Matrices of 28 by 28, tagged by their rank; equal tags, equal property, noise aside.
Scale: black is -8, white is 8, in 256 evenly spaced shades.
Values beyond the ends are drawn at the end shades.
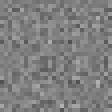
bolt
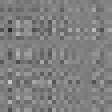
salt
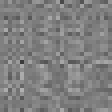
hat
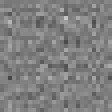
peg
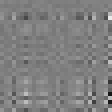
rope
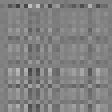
rope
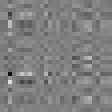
salt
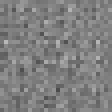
bolt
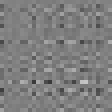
salt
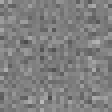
bolt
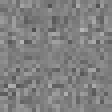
bolt
